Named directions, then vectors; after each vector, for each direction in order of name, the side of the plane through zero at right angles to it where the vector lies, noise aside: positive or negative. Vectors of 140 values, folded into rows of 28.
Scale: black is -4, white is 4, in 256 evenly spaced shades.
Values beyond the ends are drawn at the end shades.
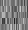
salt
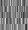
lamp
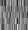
positive, positive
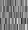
negative, negative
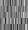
negative, negative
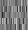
positive, negative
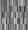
positive, negative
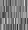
negative, negative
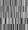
negative, negative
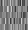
positive, positive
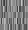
positive, negative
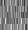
positive, positive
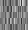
negative, negative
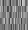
negative, negative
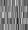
positive, positive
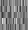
positive, negative
